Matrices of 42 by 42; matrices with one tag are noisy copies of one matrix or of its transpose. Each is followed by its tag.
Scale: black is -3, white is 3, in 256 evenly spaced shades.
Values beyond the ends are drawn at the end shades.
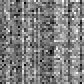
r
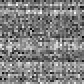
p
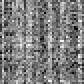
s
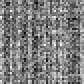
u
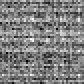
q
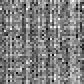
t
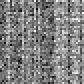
r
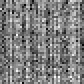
t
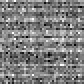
q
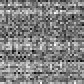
p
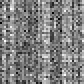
p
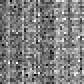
r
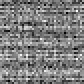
t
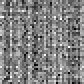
u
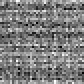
u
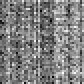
r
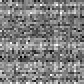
p
